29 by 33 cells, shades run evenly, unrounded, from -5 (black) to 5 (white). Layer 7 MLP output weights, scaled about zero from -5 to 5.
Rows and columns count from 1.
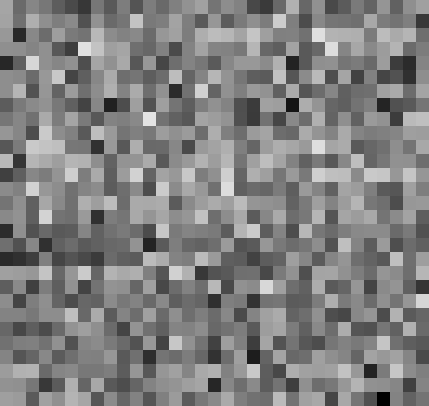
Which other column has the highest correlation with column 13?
24
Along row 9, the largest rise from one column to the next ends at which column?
32
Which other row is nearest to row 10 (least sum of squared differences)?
15
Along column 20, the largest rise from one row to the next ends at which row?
27
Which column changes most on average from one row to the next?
20
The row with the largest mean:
13
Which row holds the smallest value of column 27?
23
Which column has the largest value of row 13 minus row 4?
6
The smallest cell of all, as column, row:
30, 29
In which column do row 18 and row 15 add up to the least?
31
